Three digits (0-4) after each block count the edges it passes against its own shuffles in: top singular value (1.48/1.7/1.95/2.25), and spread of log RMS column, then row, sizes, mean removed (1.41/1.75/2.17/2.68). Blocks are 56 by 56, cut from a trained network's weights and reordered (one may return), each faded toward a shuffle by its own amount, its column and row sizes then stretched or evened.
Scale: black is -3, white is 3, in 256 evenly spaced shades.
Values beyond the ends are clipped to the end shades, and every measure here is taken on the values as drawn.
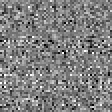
0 1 4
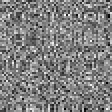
4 0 1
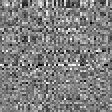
4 1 3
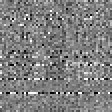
2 0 4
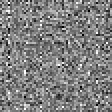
1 3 0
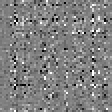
2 4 3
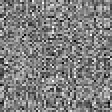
4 2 0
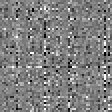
0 4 3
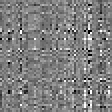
4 4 3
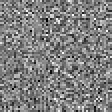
3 1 1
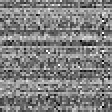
4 1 0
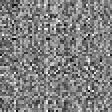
3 2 1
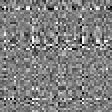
4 2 3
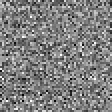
2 1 1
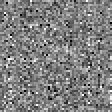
0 3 0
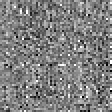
1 3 1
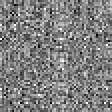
2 0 1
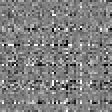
2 3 4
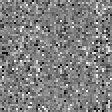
0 2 1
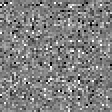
1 2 2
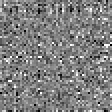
2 2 3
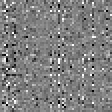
3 4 2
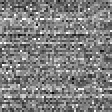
3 0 1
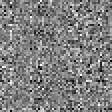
0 3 2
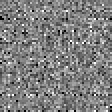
1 1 3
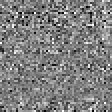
0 1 4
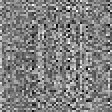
3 4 1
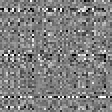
4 3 4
